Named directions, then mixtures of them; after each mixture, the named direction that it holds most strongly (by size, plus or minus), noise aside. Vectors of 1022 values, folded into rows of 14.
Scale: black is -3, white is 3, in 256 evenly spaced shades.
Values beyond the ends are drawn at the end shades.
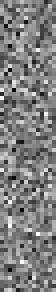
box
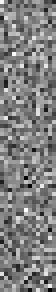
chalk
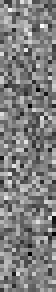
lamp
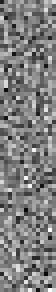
chalk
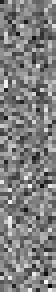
chalk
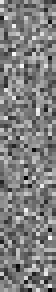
chalk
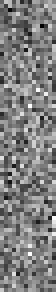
lamp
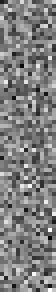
chalk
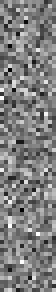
box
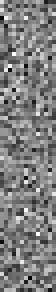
chalk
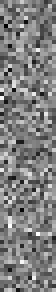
box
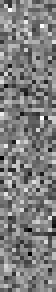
lamp
